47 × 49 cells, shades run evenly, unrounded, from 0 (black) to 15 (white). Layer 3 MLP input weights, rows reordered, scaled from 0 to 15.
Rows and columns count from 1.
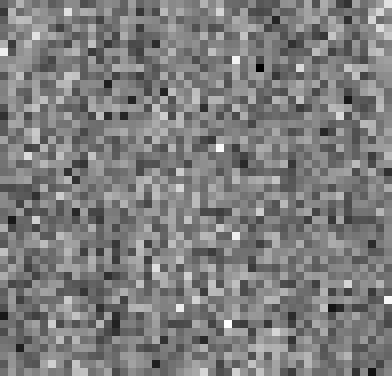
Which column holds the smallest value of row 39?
42
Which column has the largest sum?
30
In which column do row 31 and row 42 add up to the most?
35
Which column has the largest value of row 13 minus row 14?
38
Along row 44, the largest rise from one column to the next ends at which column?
4
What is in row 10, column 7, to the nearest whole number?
9
